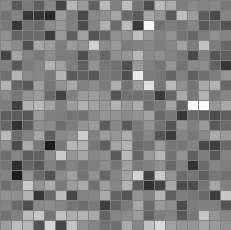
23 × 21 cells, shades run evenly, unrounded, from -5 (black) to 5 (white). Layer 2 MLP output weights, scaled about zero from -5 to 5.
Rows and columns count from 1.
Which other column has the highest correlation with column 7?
12
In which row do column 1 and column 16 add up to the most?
9
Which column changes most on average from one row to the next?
5
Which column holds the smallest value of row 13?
2
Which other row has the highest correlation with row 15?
18
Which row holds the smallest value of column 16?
14
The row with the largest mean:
11
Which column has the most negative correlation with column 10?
13
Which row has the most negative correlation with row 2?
19
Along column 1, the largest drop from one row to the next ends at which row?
6
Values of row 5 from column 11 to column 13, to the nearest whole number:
1 0 0
